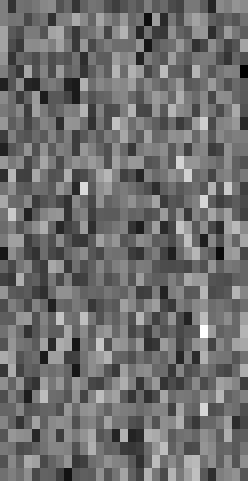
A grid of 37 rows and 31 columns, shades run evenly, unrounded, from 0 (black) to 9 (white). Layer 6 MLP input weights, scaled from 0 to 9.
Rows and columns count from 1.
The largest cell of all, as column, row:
26, 26
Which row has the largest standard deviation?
18
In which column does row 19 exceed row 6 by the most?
31
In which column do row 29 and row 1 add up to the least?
10
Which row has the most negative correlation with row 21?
14
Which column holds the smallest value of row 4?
19
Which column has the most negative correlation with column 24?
8
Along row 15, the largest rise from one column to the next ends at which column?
11
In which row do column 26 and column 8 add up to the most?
25
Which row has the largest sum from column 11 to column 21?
7
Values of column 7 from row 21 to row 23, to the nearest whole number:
6 4 4
